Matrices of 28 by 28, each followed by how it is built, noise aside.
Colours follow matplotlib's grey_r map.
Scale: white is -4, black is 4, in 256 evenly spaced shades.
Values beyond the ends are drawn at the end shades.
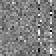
uneven columns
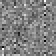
uneven columns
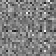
low rank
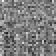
blocks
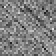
Toeplitz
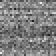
blocks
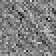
Toeplitz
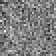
noise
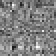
low rank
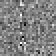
uneven columns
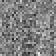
blocks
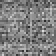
blocks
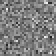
low rank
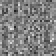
blocks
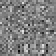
low rank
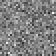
noise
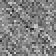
Toeplitz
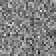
noise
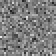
noise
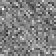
Toeplitz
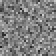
noise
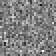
noise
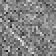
Toeplitz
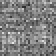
blocks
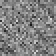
Toeplitz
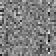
uneven columns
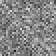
Toeplitz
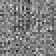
blocks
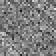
Toeplitz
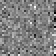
uneven columns
